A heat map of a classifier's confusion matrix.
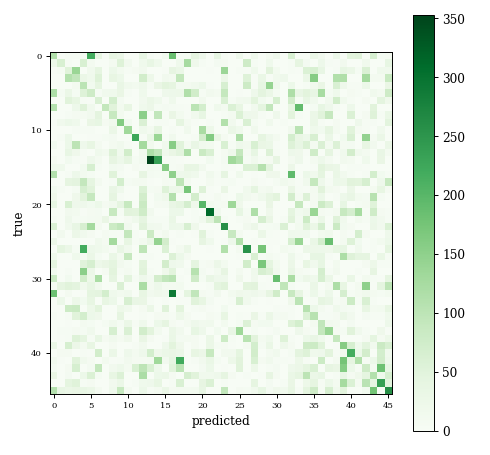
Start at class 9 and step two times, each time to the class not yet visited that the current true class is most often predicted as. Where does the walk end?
5
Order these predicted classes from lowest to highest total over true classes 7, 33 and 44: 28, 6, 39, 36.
6, 28, 36, 39
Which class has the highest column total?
12
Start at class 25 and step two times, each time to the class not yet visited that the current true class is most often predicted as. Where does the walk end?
36
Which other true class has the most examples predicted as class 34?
43
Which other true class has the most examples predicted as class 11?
42
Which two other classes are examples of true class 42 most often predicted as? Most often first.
44, 39
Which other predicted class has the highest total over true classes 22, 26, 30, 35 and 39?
4
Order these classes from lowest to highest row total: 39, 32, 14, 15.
15, 39, 14, 32
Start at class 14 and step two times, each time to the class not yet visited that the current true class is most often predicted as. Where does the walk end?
18
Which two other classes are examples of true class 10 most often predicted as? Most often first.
20, 33
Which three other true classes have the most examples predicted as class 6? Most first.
30, 42, 40
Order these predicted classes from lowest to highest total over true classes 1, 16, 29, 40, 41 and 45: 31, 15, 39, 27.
31, 15, 27, 39
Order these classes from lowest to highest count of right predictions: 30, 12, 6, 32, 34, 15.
6, 32, 34, 12, 15, 30
